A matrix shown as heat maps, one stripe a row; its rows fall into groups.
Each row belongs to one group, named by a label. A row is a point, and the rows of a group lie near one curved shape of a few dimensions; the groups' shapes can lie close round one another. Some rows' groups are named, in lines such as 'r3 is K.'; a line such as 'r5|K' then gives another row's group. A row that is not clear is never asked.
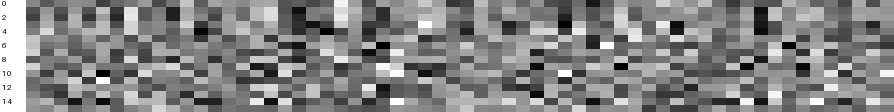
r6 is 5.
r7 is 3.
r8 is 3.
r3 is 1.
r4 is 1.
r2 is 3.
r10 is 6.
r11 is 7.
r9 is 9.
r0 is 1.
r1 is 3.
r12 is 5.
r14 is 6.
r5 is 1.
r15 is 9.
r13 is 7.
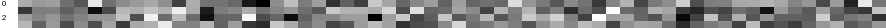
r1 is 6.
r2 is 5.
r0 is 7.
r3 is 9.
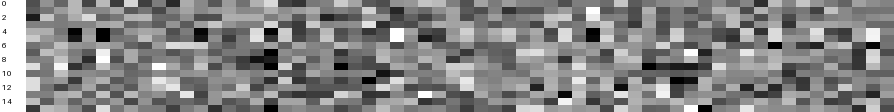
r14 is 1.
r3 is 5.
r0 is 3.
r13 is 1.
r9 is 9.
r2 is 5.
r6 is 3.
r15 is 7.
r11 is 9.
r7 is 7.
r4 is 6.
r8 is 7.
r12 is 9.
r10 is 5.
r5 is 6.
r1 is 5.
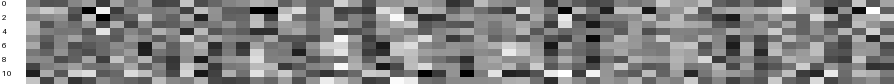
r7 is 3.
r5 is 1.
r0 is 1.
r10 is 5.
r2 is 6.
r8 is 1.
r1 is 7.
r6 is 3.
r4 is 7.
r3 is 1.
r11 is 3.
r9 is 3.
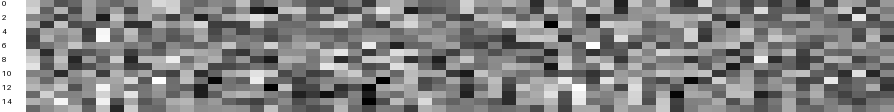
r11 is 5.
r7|1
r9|3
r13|1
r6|5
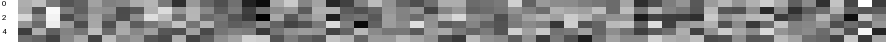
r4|7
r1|3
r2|9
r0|7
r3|1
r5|1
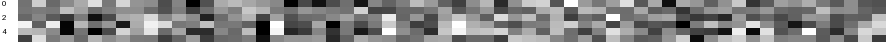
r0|1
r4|6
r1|5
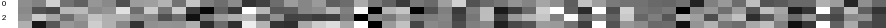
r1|5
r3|5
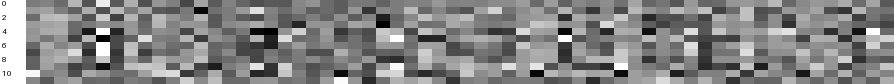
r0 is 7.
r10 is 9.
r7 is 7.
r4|7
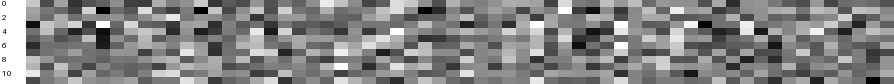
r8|9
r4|6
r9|1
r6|6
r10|9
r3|7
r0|3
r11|3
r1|6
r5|6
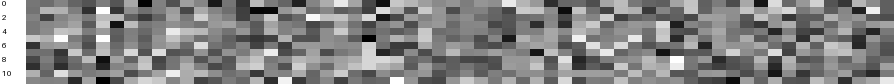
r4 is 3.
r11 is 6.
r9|6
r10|3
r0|3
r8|6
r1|7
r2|5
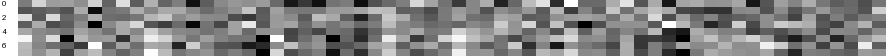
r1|6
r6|7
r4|9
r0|1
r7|9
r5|9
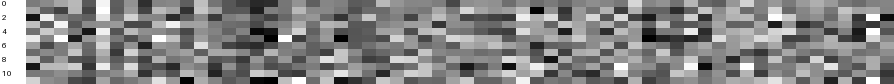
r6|7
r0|7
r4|7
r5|9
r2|7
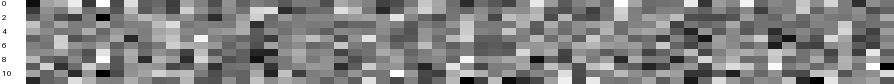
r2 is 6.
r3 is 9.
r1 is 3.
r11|5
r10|6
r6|3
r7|7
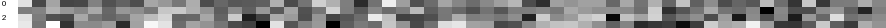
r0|3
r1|3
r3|9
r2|9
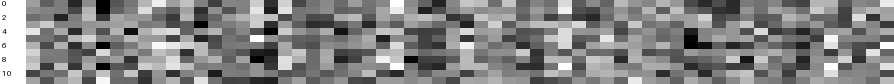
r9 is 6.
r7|7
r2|1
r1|6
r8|9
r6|6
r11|7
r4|9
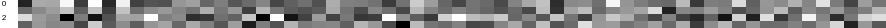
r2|6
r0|7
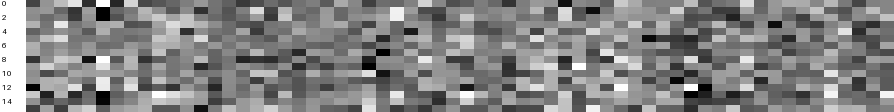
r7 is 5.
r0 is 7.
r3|3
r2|6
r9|1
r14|6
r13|6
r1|6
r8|7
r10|5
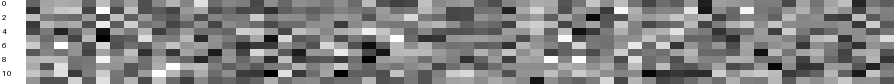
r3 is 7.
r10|9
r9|3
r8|1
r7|3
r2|1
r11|7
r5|6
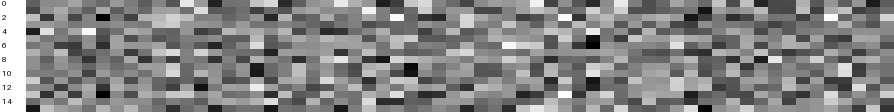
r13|6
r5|1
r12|1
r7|9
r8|3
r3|9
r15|7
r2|6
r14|5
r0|3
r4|5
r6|6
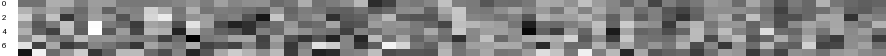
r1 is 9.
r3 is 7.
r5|1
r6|3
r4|7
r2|9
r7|5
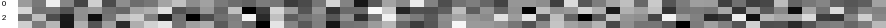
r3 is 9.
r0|1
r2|6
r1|9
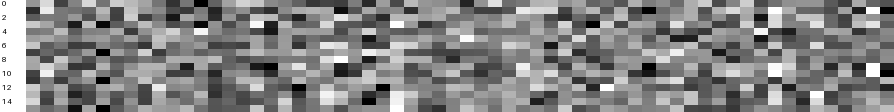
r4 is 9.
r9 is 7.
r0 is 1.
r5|9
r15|6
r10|7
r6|3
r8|1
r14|3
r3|6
